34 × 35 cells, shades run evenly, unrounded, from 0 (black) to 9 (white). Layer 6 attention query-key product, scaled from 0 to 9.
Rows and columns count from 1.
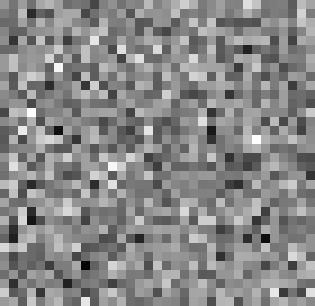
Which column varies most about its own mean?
4
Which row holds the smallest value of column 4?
25
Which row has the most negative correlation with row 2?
22
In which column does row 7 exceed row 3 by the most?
16
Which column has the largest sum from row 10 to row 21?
2
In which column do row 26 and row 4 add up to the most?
12
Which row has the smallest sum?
27
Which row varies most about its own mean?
15
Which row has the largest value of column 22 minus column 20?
3
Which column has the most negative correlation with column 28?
14
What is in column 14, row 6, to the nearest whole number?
8
